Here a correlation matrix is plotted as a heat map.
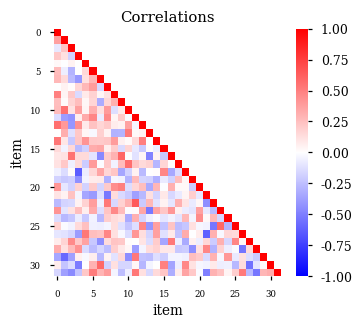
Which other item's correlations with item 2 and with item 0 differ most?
12
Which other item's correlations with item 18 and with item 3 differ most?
30
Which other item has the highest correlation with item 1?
10
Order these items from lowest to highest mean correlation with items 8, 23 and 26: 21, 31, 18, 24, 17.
21, 17, 24, 18, 31
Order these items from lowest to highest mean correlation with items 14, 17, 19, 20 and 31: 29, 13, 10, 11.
13, 10, 29, 11
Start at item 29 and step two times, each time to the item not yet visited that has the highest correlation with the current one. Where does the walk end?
22
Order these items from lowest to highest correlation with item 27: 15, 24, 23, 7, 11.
15, 24, 11, 7, 23
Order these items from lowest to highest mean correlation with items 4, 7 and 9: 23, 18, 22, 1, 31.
18, 1, 31, 23, 22
